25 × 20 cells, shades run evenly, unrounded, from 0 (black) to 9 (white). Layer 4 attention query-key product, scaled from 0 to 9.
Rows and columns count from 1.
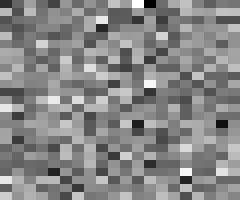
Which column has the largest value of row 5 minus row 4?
14
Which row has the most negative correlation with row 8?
23
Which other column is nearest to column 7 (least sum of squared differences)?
17
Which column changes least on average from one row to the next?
3
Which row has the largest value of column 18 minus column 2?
18
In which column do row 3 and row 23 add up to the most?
9
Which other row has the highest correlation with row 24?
22
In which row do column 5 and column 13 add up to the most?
11
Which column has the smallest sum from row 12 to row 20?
2
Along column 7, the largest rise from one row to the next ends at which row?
25
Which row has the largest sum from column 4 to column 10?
13
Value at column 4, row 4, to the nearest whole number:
5
